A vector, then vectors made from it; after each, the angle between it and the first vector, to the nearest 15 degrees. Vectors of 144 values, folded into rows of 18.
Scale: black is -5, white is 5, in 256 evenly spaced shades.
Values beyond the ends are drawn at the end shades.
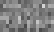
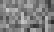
105 degrees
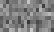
135 degrees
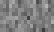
75 degrees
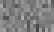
120 degrees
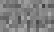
165 degrees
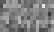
30 degrees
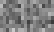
135 degrees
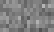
30 degrees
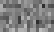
165 degrees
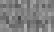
135 degrees
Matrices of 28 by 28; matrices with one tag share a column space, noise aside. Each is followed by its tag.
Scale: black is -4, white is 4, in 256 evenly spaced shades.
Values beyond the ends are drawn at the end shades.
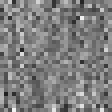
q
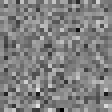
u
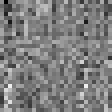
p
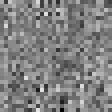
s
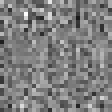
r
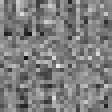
p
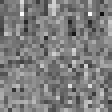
p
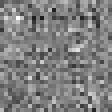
q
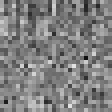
p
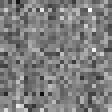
q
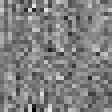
q
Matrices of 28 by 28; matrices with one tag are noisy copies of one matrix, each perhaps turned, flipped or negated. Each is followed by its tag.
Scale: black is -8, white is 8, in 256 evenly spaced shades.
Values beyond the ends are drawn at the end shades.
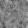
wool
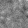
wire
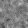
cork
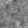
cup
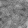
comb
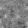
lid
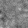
wire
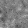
wire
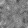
cork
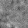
wire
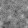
lid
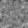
wool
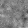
wire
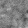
wire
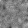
cork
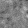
wire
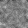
wool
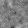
cup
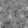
lid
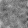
comb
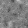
cup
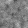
cup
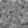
wool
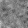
comb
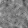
wool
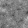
cup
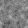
lid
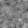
cork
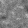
cup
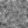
wool
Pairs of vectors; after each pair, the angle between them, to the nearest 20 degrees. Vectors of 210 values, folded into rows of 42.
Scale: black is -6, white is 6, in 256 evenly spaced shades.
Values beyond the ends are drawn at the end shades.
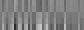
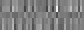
60 degrees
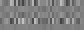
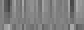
100 degrees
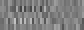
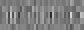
80 degrees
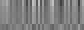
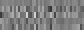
80 degrees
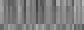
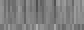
20 degrees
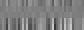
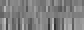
40 degrees
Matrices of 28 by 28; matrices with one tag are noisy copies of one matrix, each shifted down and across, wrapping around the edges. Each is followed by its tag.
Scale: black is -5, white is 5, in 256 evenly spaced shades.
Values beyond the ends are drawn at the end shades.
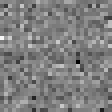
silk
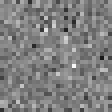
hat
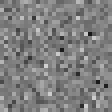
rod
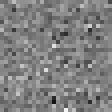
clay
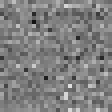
silk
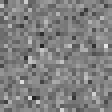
rod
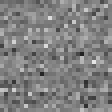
clay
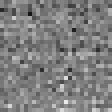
silk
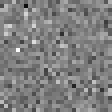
hat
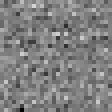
clay
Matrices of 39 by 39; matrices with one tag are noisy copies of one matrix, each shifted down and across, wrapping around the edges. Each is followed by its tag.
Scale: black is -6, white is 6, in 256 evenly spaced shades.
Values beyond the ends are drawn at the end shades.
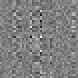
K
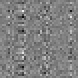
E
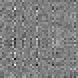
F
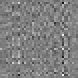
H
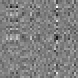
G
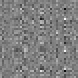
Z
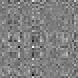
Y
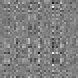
Y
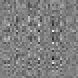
Y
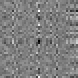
G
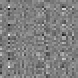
Z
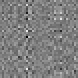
H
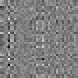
H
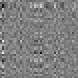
G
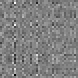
F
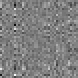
Y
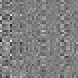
K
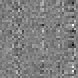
E
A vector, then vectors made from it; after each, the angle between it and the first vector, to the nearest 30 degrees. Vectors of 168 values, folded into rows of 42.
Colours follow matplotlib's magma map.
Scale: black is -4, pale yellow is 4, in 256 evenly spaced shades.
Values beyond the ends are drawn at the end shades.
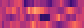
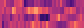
30 degrees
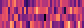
60 degrees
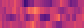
30 degrees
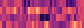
30 degrees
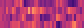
30 degrees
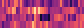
30 degrees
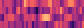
150 degrees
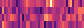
120 degrees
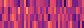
90 degrees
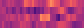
150 degrees
